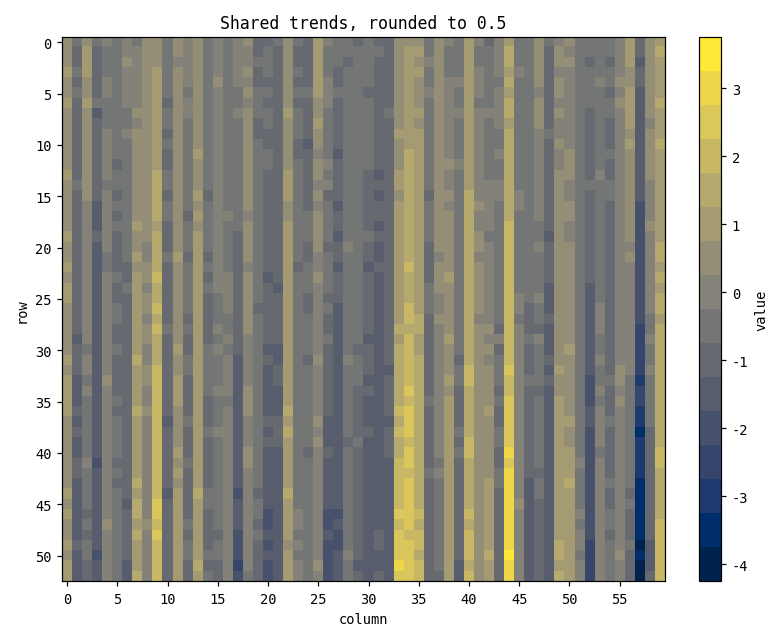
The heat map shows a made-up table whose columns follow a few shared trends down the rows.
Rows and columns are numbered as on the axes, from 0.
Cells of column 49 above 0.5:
19
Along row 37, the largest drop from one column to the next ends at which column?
10
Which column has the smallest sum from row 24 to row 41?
57
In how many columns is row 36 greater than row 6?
21
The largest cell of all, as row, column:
50, 44
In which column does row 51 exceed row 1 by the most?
33
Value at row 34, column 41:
0.5
